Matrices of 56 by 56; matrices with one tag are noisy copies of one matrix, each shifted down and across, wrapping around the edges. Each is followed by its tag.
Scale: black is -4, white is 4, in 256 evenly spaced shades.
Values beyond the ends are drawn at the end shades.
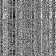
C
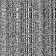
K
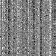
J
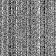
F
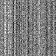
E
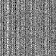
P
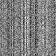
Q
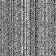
Q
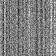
E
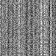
E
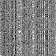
K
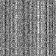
E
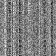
J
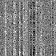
C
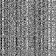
E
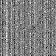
P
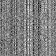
Q
